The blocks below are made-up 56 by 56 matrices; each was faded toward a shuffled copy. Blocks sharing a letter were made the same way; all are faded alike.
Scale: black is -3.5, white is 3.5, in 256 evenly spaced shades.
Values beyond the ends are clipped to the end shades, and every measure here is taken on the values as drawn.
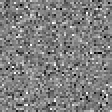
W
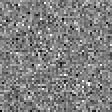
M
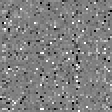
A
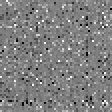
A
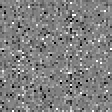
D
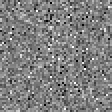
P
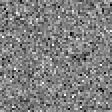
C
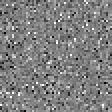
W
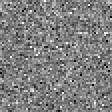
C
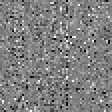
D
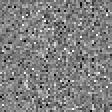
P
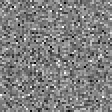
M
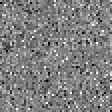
W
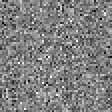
M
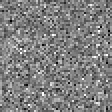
P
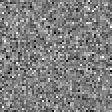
M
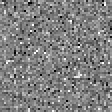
P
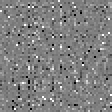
A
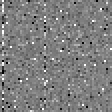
D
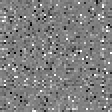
A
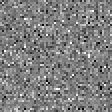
W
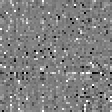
A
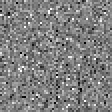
P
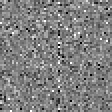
P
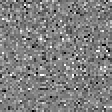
W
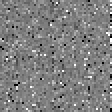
D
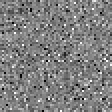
W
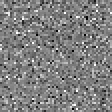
W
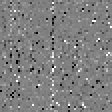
A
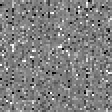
D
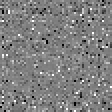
A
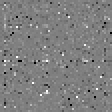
A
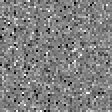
D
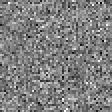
M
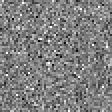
C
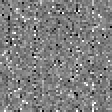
D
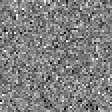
C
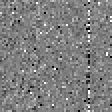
D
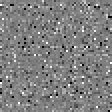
A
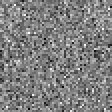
M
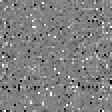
A
